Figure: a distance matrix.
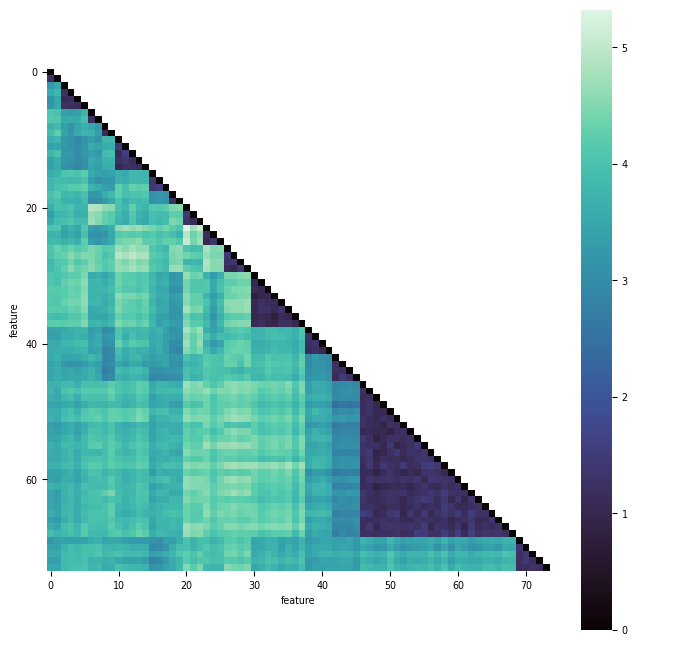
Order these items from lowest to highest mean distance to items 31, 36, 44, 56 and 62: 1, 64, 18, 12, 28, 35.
64, 35, 18, 1, 12, 28
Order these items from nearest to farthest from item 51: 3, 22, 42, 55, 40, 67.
55, 67, 42, 40, 3, 22
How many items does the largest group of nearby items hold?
23
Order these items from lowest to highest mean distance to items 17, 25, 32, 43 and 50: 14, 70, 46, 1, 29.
46, 70, 1, 14, 29
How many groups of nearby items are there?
15
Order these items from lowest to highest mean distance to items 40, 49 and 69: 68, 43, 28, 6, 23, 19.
68, 43, 19, 6, 23, 28
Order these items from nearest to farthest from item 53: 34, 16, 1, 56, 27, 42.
56, 42, 1, 16, 34, 27
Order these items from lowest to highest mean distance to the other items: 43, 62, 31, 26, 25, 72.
62, 43, 72, 31, 25, 26
